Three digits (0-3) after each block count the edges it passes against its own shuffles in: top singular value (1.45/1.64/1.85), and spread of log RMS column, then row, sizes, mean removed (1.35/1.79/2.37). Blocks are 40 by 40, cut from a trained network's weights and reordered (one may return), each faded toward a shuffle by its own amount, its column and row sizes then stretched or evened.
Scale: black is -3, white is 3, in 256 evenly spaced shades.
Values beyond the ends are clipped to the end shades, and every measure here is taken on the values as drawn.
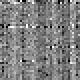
3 1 2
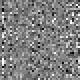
0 3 0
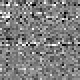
2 1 3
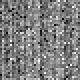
2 0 0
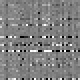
3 0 3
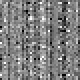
3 3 1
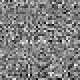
2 0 2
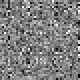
2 2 0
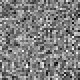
2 1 0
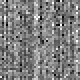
3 2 0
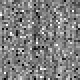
0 0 0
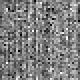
2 0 0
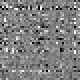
0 2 3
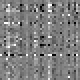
3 3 2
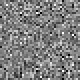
1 1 1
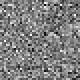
1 1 1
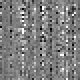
2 3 1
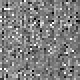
0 0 1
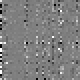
2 3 1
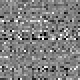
2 1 3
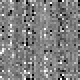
1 3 1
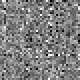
2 2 1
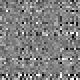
3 2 3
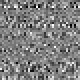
2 0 3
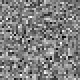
0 1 0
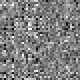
3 2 2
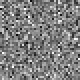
0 1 0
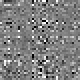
3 3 3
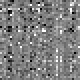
1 2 2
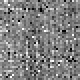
1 0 1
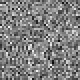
1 0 0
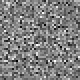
0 0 1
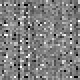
1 2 1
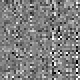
2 3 1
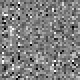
0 3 1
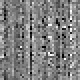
3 3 1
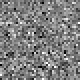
0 1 2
